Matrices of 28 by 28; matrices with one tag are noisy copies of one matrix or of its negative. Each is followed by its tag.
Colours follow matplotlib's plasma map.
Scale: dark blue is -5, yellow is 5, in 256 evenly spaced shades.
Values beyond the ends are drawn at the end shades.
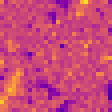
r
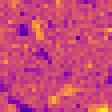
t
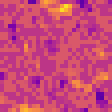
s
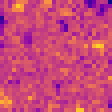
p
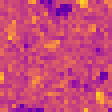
s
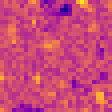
s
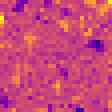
p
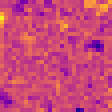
p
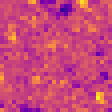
s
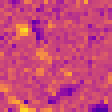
t
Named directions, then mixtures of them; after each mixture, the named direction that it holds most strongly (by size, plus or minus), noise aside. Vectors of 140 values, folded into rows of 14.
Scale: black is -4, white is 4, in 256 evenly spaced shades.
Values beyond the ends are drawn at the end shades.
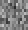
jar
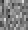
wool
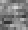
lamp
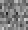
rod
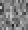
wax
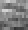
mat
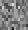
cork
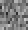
rod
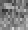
mat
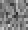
rod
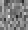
wool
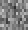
jar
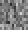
jar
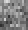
wool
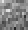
mat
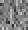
wax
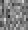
wool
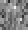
jar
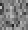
wax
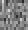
wool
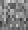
wool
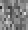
wax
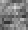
lamp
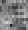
lamp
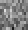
wax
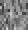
wax
